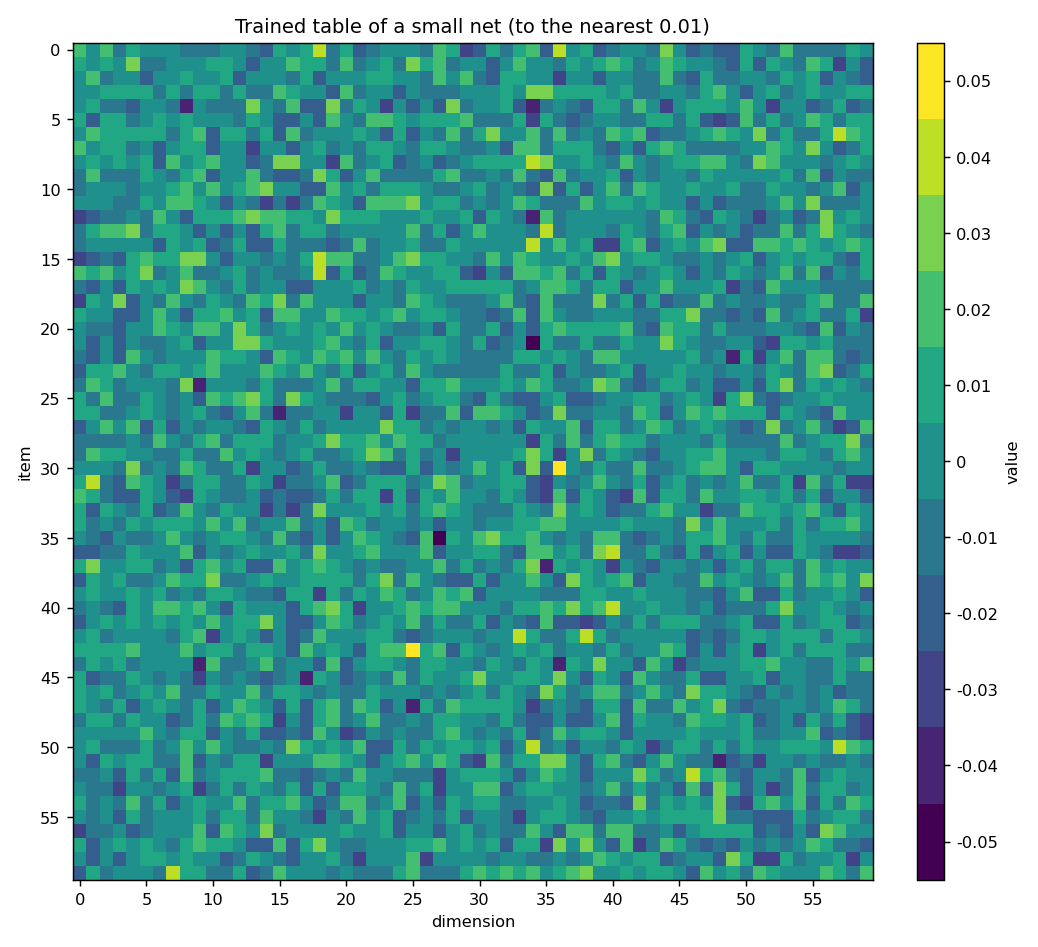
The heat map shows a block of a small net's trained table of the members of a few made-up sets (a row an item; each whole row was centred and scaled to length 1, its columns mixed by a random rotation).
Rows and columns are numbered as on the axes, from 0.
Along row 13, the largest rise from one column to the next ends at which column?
35
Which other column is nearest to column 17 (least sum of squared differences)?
41
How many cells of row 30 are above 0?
17
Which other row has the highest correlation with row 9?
49
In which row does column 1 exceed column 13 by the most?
37
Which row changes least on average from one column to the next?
3
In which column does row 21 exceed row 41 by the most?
38
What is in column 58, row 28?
0.03
